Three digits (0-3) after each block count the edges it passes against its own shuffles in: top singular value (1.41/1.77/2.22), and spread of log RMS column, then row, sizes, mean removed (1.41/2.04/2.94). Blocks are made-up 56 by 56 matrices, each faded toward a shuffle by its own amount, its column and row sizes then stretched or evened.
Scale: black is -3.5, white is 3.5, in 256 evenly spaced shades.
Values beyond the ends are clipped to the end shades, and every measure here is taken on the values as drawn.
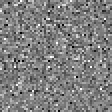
1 0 1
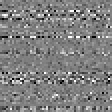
3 0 3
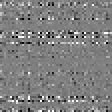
3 2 3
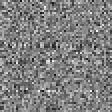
2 0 1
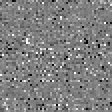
1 0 2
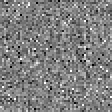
1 0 0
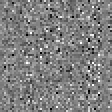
0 2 0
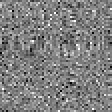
2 1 0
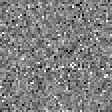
1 0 1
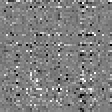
2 2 2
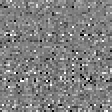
0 0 2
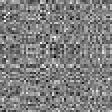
3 1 1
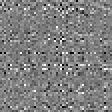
3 2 2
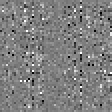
1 2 1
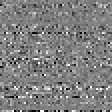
2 0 3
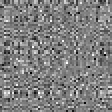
3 1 1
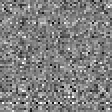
2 0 2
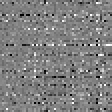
1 1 3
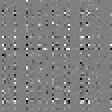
3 3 2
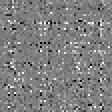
0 2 2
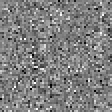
1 1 0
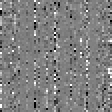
1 3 0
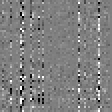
2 3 1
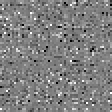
1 1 2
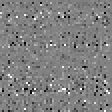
0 1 2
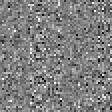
1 2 0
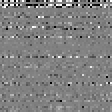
3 0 3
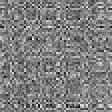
3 1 2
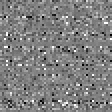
0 1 3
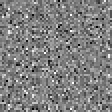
2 1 0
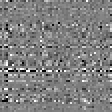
3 1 3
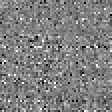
1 1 2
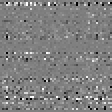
2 1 3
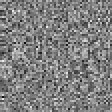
3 0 1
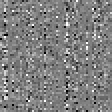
2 3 0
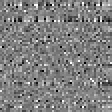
3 0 2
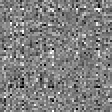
2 2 1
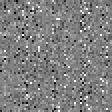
0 2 0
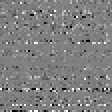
1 0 3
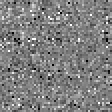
1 1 1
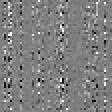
1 3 1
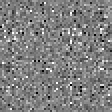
2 1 1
